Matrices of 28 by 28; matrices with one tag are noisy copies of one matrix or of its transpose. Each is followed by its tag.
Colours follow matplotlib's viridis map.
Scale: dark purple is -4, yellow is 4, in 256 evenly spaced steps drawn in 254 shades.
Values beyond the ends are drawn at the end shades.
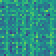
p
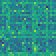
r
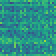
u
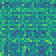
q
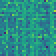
p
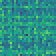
p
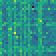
q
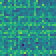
p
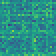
r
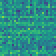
p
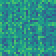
q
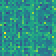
r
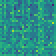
u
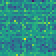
r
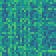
q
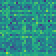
r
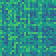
q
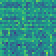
q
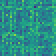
r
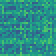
u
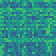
q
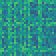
q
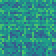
q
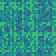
r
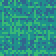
p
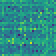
u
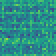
u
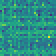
p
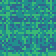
r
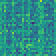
u
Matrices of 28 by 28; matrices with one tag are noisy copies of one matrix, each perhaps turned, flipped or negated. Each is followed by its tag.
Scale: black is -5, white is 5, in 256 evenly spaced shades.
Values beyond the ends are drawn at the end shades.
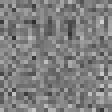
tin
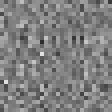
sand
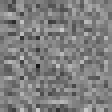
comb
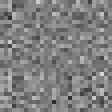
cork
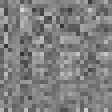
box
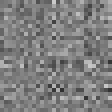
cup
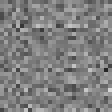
sand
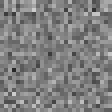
cork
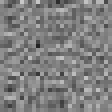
comb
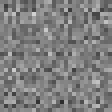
cork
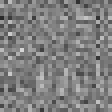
tin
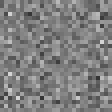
cork
